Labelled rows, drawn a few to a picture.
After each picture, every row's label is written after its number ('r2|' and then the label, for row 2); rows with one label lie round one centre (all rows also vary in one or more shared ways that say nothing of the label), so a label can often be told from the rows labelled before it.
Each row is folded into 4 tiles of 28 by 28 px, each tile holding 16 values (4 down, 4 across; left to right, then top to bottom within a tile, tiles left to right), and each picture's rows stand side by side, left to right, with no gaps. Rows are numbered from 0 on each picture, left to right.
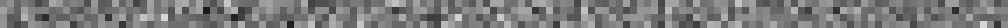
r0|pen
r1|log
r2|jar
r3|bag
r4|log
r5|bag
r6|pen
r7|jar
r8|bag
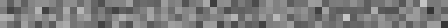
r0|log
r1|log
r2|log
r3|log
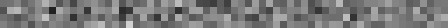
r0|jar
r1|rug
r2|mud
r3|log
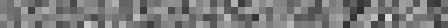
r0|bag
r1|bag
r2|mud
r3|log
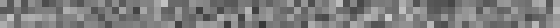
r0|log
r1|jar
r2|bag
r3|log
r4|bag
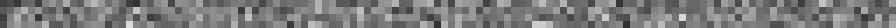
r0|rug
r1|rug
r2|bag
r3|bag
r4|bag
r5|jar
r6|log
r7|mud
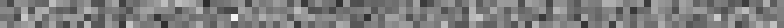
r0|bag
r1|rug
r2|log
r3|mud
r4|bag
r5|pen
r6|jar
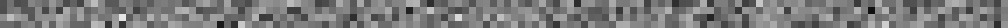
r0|log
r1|log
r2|rug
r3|pen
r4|log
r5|pen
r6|rug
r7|jar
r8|bag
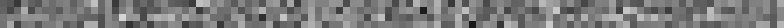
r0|bag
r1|log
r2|rug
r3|jar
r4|pen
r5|log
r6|bag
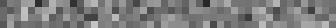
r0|bag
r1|mud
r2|jar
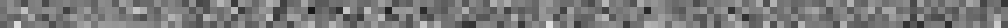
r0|rug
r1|mud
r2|jar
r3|jar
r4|pen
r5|jar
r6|mud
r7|rug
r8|pen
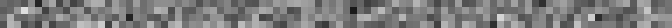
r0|rug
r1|pen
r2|rug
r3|bag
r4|mud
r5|rug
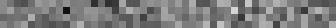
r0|rug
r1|mud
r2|pen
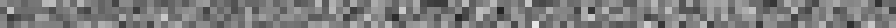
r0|jar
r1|log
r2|bag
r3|jar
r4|jar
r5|bag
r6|log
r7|jar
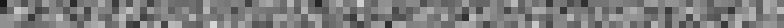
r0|mud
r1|pen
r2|mud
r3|pen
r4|bag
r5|log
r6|pen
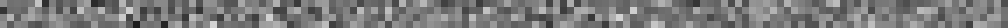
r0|log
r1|pen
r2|jar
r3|rug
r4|bag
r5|mud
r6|rug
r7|jar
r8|rug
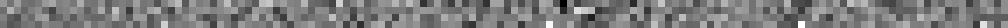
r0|jar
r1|bag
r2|jar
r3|pen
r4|pen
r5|mud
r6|log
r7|rug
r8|bag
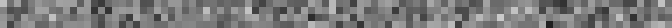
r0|log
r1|pen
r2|bag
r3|pen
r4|log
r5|mud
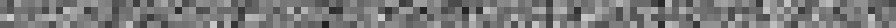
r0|log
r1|rug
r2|log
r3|jar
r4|bag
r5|bag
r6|pen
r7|jar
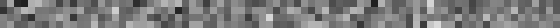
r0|mud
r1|rug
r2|jar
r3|pen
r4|log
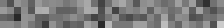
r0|bag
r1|mud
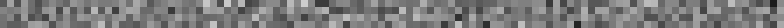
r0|pen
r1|pen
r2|jar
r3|log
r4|bag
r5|bag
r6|bag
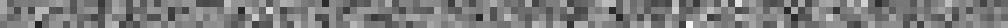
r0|bag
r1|pen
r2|bag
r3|rug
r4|mud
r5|jar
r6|rug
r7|jar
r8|pen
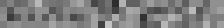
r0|mud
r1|mud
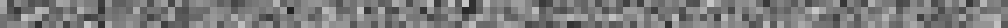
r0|bag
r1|rug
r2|rug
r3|bag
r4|log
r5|log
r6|mud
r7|rug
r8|rug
